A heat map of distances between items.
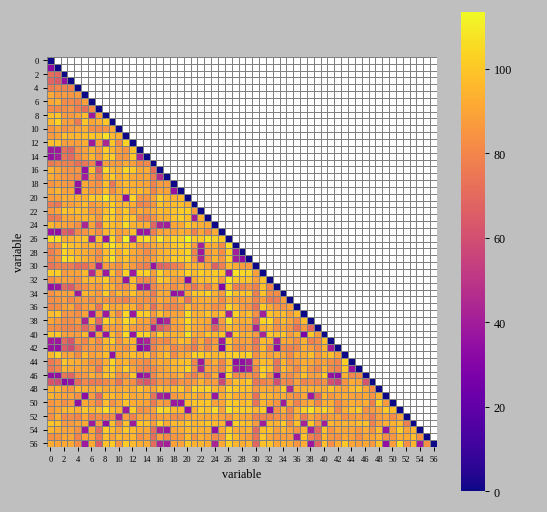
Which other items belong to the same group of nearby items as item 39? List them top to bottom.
7, 15, 30
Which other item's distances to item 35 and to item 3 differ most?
2
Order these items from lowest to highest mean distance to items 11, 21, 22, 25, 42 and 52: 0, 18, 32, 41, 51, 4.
0, 41, 32, 51, 4, 18
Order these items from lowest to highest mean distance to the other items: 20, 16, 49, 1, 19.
1, 49, 16, 19, 20
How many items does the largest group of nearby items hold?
9
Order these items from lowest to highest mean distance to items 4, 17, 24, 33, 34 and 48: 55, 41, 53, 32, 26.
41, 55, 32, 53, 26
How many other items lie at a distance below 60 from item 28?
5
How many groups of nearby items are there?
13
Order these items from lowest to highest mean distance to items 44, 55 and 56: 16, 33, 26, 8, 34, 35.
16, 33, 35, 34, 8, 26
